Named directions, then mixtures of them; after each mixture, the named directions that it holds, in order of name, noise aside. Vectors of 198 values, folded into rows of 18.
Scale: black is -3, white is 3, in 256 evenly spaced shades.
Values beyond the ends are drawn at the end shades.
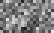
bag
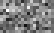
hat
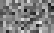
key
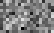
bag, key.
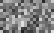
bag.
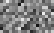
bag, hat, key.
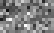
hat.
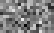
hat, key.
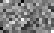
bag, hat, key.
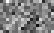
bag, key.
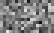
key.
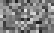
key.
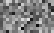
bag, key.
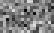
bag, hat, key.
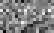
bag, hat, key.
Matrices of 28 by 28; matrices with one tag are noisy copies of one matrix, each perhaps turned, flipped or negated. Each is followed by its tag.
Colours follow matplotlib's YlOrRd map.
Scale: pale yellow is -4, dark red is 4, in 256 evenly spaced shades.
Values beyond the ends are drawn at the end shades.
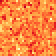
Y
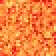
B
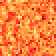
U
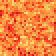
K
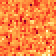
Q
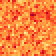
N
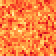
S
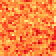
B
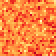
Y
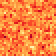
Q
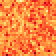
B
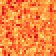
U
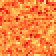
U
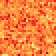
S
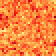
Y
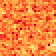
Q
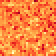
U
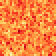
Q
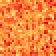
S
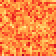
K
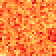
Y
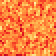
B
